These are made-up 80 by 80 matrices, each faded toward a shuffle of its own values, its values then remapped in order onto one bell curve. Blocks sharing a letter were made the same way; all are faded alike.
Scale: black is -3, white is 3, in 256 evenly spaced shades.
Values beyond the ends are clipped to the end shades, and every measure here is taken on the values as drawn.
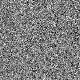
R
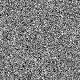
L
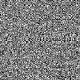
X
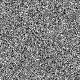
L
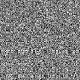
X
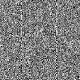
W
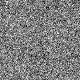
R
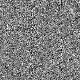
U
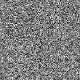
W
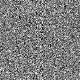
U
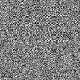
X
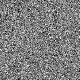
R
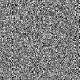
W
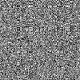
X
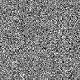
X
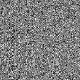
W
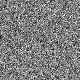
L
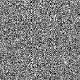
W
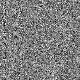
U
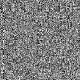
W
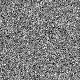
L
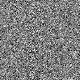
U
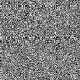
X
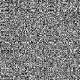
X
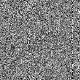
U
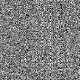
W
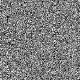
U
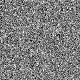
R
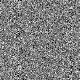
U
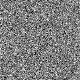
R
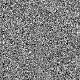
U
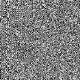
W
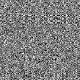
X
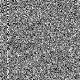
W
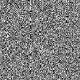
W
